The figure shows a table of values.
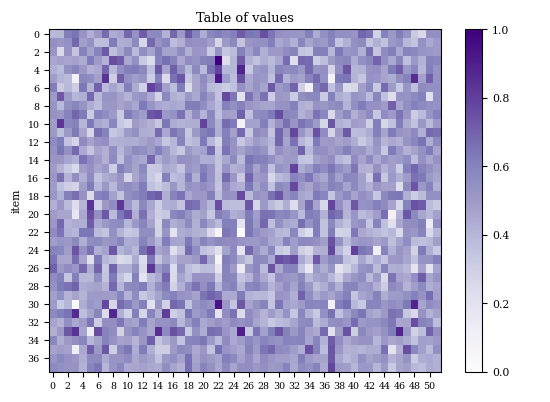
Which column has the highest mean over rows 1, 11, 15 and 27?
32
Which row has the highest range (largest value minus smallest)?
30
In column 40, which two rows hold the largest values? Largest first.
24, 19
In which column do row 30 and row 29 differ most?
3
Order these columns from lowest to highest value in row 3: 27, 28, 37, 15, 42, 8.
27, 28, 37, 42, 15, 8
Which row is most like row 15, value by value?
17
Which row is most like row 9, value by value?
18
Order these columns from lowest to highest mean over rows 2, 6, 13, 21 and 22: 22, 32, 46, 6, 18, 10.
22, 46, 18, 10, 6, 32
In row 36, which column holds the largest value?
37
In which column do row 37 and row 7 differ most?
25
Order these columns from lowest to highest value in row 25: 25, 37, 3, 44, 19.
44, 25, 19, 37, 3
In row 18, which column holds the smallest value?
5
